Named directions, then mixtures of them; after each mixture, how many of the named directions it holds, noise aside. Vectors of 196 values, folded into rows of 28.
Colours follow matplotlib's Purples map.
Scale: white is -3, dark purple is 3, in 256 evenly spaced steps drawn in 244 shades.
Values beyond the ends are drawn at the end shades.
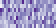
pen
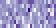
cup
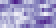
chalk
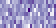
one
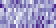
two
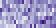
three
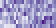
three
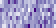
three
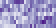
three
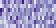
one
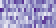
two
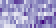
three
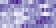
one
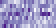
three
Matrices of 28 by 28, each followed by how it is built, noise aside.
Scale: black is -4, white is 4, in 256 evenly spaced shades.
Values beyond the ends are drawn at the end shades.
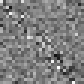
banded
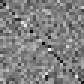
diagonal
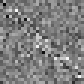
banded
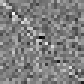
banded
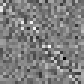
banded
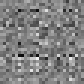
low rank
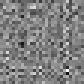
low rank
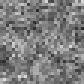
smooth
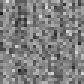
blocks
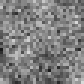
smooth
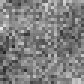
smooth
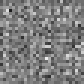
blocks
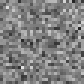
blocks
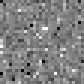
sparse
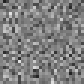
low rank
